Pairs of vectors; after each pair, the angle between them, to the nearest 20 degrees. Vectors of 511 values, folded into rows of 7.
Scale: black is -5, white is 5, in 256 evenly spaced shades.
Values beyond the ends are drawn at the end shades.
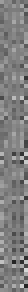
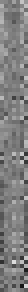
160 degrees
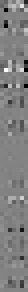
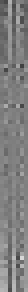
100 degrees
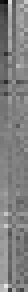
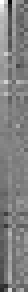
160 degrees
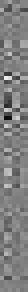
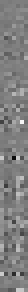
100 degrees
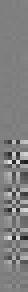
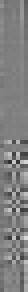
160 degrees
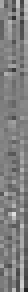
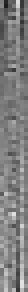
40 degrees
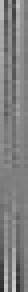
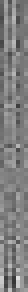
140 degrees
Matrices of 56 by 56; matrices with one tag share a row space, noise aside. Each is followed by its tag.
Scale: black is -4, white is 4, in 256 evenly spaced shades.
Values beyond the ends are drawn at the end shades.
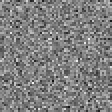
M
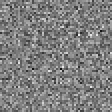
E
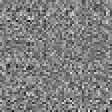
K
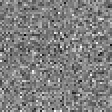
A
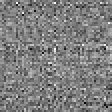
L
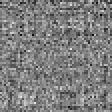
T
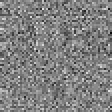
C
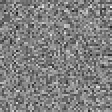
M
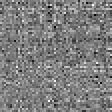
L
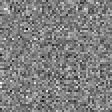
E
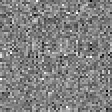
E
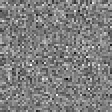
C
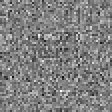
E
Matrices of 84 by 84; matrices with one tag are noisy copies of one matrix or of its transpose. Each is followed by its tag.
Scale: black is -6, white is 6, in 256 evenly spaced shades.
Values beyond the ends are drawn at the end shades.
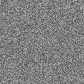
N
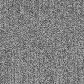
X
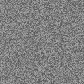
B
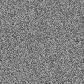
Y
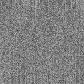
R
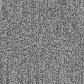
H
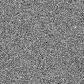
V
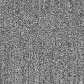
X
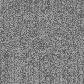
X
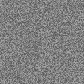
B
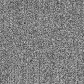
X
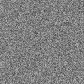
B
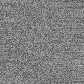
H
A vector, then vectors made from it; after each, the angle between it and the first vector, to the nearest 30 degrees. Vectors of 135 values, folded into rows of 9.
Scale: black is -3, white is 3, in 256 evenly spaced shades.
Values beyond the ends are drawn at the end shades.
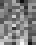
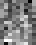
60 degrees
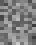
90 degrees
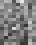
150 degrees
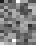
90 degrees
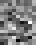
90 degrees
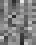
120 degrees
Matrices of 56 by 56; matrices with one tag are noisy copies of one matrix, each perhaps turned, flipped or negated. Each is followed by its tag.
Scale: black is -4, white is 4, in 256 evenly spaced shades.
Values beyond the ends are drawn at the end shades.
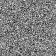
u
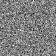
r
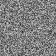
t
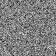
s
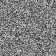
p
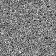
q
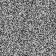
r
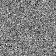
u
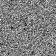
p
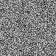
p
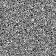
s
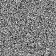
q
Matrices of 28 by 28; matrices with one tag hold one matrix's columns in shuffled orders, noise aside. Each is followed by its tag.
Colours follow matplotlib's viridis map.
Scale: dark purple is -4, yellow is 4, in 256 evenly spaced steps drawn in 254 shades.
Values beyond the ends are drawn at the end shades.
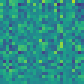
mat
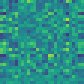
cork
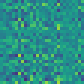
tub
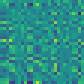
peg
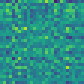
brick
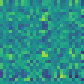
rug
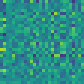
cork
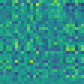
mat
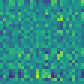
rug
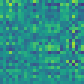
mat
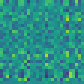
rug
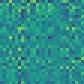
brick
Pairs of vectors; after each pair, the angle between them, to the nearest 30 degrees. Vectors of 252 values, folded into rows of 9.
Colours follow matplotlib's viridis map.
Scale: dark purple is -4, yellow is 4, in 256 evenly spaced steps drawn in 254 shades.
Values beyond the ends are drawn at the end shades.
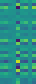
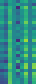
60 degrees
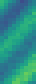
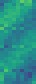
150 degrees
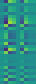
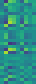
30 degrees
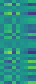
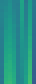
90 degrees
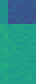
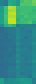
150 degrees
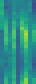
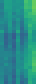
120 degrees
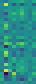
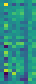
30 degrees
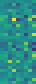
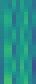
90 degrees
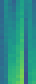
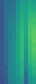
60 degrees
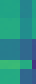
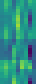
60 degrees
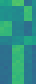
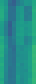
120 degrees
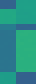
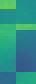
150 degrees
